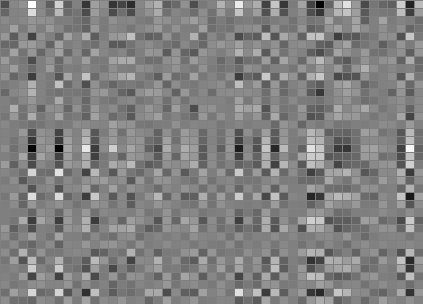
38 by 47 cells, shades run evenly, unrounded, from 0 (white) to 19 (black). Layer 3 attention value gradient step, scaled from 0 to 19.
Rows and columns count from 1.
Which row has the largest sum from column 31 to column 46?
1
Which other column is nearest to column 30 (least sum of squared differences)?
10
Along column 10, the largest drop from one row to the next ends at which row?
38
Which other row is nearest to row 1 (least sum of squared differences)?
2
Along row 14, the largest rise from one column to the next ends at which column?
30
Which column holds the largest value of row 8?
4
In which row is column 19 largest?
37
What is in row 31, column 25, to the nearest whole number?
10
